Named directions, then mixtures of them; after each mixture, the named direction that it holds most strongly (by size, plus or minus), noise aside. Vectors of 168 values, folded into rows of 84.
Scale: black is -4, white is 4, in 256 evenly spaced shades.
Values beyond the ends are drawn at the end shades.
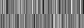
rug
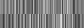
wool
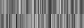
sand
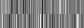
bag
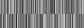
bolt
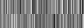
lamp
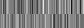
rug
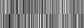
bag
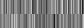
lamp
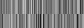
bag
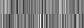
bag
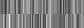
wool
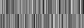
rug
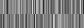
rug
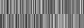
bolt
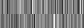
lamp
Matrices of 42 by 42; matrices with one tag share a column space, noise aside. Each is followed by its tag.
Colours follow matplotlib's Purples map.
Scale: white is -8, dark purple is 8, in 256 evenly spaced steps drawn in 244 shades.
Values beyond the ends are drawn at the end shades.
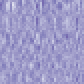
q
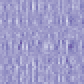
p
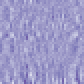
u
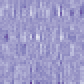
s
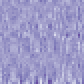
u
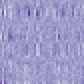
s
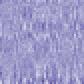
u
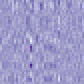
q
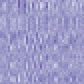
q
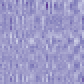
q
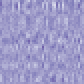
q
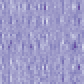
p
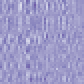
q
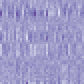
s
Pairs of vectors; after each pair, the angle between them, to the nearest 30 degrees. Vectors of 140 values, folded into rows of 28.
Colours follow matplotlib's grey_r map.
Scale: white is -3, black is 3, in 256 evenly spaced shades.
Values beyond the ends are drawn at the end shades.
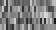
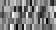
120 degrees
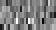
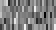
60 degrees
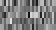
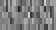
120 degrees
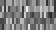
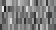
60 degrees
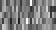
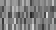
90 degrees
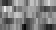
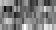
150 degrees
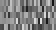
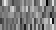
120 degrees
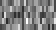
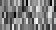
60 degrees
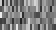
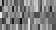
30 degrees
